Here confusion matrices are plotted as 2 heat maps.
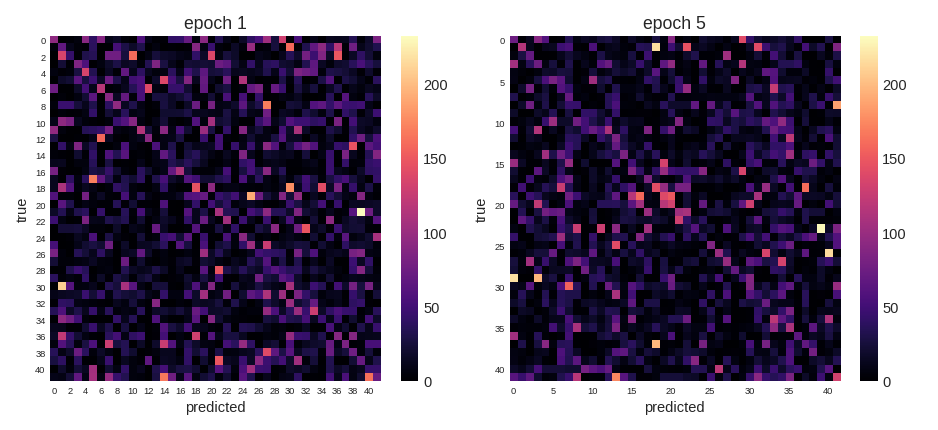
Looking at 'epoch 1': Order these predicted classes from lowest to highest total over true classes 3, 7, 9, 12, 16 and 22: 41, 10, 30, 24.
10, 30, 24, 41
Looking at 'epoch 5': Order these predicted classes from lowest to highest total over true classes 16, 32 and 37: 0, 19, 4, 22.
0, 22, 19, 4
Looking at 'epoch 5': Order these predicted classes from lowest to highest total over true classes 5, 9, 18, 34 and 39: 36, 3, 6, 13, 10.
36, 3, 13, 10, 6
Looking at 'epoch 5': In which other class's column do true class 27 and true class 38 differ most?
34
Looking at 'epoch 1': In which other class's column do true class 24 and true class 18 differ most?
30
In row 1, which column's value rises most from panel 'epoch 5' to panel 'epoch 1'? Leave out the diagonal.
30
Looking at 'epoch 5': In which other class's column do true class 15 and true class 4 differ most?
19
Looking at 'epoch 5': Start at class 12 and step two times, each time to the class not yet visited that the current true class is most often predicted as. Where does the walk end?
8
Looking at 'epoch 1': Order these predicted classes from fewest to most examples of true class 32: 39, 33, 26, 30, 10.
26, 10, 39, 33, 30
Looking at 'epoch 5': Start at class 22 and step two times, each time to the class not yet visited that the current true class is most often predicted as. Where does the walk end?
17
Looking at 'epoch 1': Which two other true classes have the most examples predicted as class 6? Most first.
12, 0
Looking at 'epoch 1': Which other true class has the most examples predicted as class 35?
22
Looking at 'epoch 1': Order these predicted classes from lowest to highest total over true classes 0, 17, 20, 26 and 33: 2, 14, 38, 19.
2, 14, 38, 19
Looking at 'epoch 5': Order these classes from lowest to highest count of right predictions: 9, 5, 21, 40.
9, 40, 5, 21
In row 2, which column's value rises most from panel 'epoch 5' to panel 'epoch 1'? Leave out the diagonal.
10
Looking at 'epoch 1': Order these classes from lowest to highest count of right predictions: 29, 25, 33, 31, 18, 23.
23, 29, 31, 25, 33, 18
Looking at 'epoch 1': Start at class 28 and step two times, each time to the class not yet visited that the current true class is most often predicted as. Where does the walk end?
39
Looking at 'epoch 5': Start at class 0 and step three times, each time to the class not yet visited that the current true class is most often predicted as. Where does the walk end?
20
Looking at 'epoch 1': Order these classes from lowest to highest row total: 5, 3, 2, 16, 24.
24, 16, 3, 5, 2
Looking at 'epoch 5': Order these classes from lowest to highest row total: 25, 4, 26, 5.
4, 25, 5, 26
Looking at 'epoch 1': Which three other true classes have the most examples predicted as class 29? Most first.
0, 31, 19
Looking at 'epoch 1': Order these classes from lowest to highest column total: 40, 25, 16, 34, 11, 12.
12, 16, 34, 11, 40, 25
